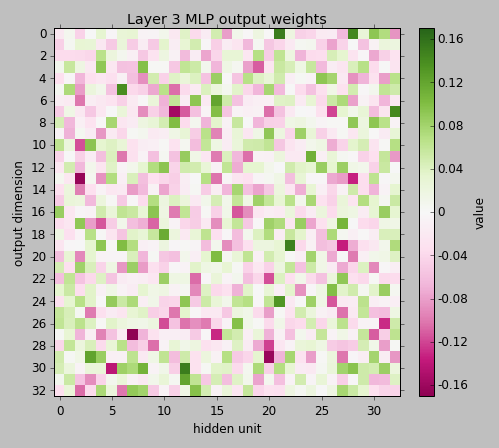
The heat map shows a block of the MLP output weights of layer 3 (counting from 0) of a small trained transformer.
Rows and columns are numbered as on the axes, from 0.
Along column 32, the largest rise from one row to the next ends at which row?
7
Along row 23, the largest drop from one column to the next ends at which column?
23
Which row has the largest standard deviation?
29
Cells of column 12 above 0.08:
4
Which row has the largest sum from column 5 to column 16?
12
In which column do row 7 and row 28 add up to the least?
20
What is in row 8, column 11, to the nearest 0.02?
0.1
